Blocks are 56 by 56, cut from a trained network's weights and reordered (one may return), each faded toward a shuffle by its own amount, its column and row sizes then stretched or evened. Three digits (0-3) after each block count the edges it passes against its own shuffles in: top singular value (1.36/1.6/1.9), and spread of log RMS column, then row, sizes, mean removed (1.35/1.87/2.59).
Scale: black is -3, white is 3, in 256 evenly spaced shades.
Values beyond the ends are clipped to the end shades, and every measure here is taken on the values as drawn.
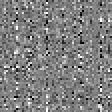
1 3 1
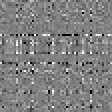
3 2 3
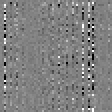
2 3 0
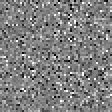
0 2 1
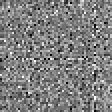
2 1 0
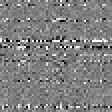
3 1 3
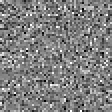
1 0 1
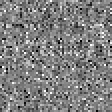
1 0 1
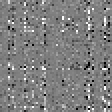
1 3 2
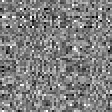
3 0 2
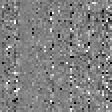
0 3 0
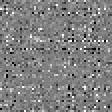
0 2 3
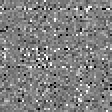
1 2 2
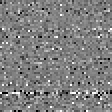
1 0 3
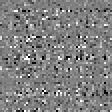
1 2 3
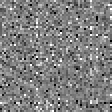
1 2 1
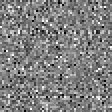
2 1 0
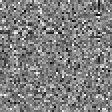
2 1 0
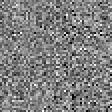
3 1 1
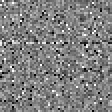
1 1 0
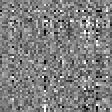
2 2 2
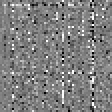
1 3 0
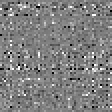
1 2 3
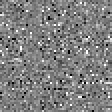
0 1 1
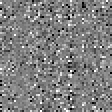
0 2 1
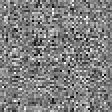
3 2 1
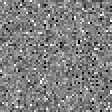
0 0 0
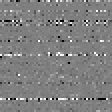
3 1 3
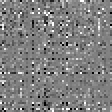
1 3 3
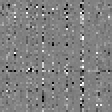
1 3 1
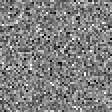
0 0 0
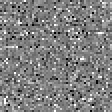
0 1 2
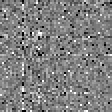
1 1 1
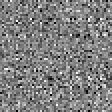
2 1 2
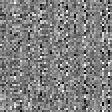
3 3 0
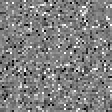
0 1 1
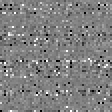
0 1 3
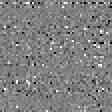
1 1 2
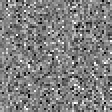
1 2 0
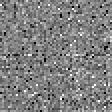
0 1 0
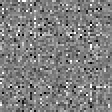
1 2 2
